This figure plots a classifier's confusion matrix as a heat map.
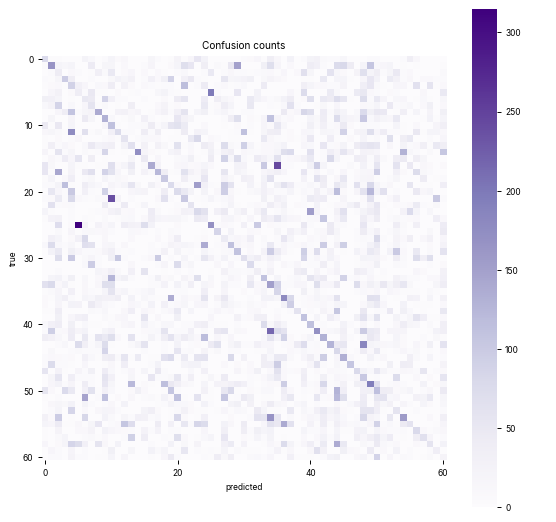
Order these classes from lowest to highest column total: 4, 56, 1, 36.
56, 1, 36, 4
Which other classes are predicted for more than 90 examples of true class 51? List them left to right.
6, 9, 20, 27, 44
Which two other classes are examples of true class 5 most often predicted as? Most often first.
25, 39
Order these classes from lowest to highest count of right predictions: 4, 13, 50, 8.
13, 4, 50, 8
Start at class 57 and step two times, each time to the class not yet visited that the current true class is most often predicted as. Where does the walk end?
30
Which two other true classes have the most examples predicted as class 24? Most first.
28, 42
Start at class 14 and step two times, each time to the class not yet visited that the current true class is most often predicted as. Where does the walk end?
34
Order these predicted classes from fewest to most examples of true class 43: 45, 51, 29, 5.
51, 29, 45, 5
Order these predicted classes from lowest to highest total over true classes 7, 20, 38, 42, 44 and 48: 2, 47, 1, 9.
47, 1, 2, 9
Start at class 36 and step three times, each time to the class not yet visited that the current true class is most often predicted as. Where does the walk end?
40
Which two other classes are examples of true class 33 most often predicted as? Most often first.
10, 45
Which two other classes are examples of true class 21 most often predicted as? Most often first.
10, 59
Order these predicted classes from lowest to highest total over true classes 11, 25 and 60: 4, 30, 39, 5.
39, 30, 4, 5
